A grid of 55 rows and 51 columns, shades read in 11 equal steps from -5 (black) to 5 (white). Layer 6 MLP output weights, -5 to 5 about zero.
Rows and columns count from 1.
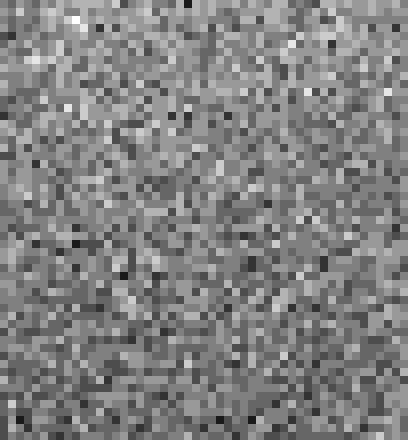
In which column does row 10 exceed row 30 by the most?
31
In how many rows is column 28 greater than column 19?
24
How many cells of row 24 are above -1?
41
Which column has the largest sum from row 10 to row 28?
11
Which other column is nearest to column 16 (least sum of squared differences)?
26
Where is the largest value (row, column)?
3, 10
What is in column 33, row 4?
0
